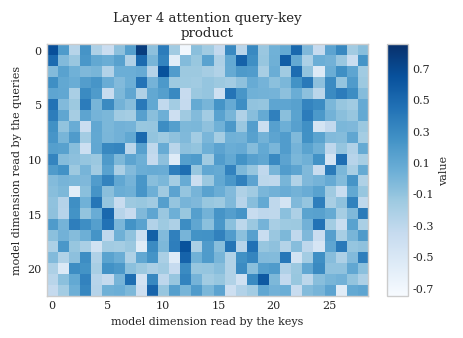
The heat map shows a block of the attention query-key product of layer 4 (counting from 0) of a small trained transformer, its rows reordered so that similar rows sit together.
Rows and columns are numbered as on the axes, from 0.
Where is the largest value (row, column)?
0, 8
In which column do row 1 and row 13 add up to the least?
2
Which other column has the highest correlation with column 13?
15
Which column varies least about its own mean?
14
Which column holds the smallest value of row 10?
11
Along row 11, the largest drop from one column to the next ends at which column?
13
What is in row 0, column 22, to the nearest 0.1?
0.5
